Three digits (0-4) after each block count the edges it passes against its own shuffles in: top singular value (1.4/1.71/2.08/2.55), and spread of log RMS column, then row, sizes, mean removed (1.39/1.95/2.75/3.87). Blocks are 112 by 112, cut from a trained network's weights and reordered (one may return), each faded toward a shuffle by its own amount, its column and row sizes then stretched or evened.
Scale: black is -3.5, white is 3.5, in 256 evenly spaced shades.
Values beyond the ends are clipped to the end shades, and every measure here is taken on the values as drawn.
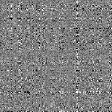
3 3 3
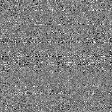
1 2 3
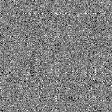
2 1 2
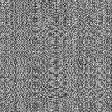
4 0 1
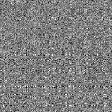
3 1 3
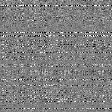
2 2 4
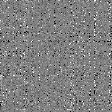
1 3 2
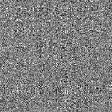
2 2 2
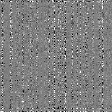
2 4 2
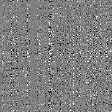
1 4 3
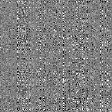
1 4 3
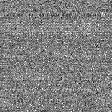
3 0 0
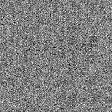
2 0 1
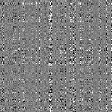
4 4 3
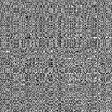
4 2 3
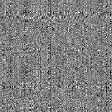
3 3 2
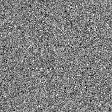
0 1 1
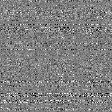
1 2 4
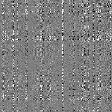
3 4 3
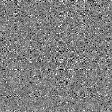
3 2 2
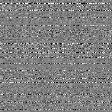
2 0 4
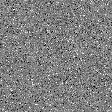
1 0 0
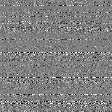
2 0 4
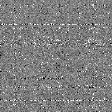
2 2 3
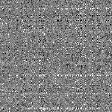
3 3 1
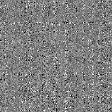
1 3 2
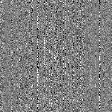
1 4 1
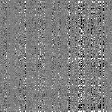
3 4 1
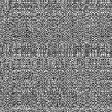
4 2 1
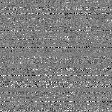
1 1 4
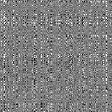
4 4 3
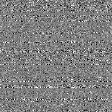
0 2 4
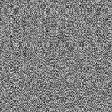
4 2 0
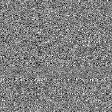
2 0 3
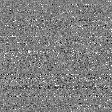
0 0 3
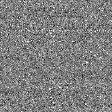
1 2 1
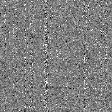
0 3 0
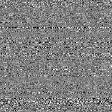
0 0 4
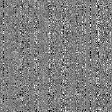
1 4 2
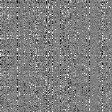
3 4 1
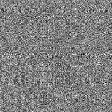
3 0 2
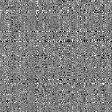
3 3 3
